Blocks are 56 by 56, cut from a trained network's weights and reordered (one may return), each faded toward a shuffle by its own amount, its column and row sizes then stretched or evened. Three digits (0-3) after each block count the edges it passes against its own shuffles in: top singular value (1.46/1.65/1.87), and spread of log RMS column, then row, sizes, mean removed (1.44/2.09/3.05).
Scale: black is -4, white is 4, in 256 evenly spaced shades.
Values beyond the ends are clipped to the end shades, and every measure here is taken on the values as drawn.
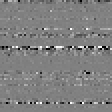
3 0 3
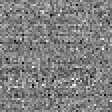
1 0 1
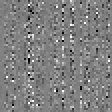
0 3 0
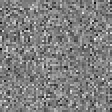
2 1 0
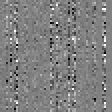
0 3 0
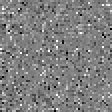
0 1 0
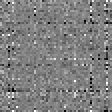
1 2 1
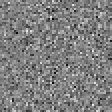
1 1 0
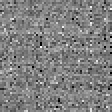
0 1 0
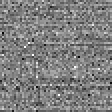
2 0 0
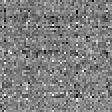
2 1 1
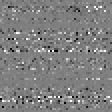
0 0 3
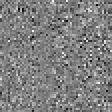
2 2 0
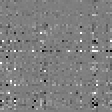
2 2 2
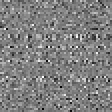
3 0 2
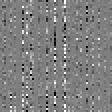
3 3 0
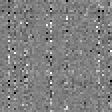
0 2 0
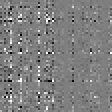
3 3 2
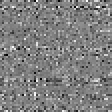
3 1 2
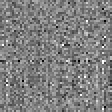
2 1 1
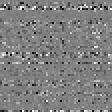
2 1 3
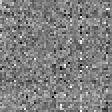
1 2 0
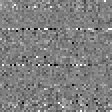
2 0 2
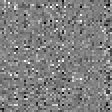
2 2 1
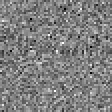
1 0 0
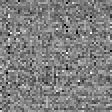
1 1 0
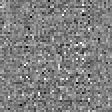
0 1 0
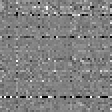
3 1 2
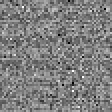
3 0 0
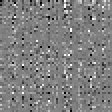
2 3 1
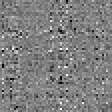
1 2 1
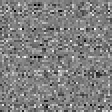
2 0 2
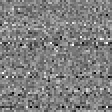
2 0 2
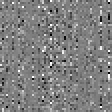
1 3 0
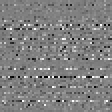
2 0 3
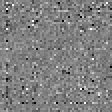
0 1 2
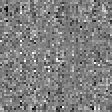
1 2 1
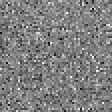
0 0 1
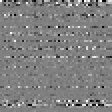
2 0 3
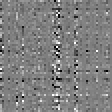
2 3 1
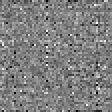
1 1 1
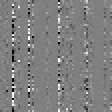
3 3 0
